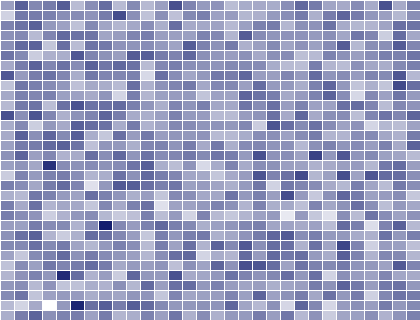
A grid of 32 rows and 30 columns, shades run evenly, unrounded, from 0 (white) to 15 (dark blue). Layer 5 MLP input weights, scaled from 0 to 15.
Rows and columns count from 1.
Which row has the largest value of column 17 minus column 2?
31
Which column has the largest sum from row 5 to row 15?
2
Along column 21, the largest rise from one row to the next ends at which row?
32
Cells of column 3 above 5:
27
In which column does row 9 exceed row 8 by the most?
30
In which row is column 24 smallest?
22
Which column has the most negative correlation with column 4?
15
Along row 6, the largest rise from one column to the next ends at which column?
6
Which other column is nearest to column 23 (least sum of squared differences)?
16
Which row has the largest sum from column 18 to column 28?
18
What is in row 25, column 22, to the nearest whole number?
5
